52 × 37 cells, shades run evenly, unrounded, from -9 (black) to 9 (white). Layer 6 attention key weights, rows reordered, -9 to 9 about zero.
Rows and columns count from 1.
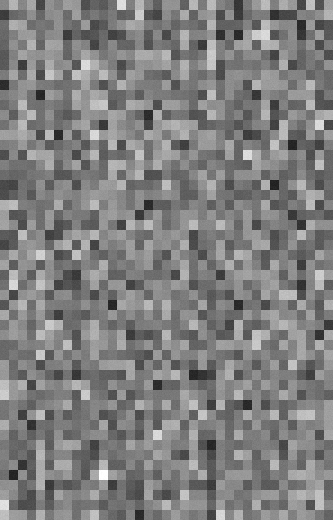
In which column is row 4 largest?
30
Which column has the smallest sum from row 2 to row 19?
1
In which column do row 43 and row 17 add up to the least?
4
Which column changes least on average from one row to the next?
26
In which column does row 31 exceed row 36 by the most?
17
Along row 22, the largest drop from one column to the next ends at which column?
16
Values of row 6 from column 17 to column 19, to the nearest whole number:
3 2 4
